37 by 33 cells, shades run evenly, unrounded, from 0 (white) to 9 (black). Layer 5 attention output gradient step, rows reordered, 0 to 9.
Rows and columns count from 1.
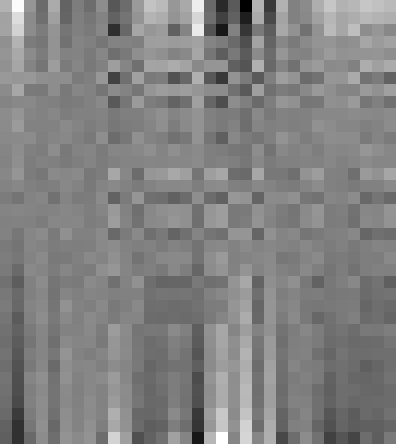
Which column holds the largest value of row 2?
21
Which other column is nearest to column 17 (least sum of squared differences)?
2
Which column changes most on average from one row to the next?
19
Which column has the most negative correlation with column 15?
25
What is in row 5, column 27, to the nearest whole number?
4
